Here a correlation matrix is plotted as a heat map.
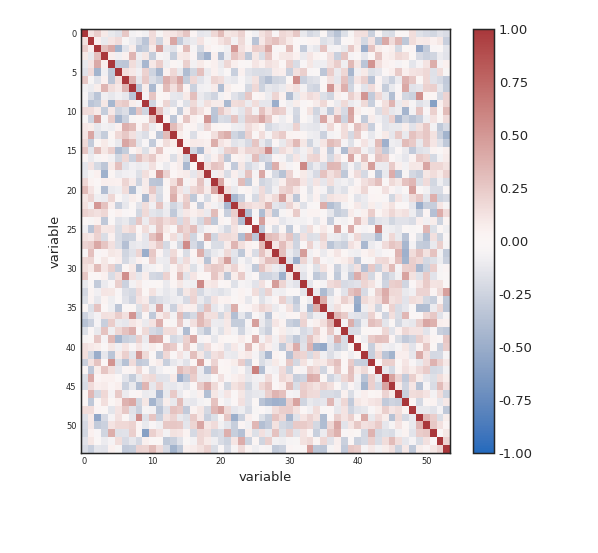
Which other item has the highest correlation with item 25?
43
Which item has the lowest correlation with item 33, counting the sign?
35
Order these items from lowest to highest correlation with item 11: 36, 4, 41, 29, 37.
41, 29, 36, 4, 37
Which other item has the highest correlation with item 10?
39
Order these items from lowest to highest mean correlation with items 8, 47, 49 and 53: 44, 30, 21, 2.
2, 30, 44, 21
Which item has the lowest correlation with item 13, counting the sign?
53
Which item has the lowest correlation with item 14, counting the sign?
44
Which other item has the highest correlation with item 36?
7
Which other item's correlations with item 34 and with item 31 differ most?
40
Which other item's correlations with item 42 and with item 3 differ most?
17
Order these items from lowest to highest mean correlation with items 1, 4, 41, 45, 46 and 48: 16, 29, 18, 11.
11, 18, 16, 29
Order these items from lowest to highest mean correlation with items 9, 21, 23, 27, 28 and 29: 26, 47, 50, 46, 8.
47, 50, 8, 26, 46
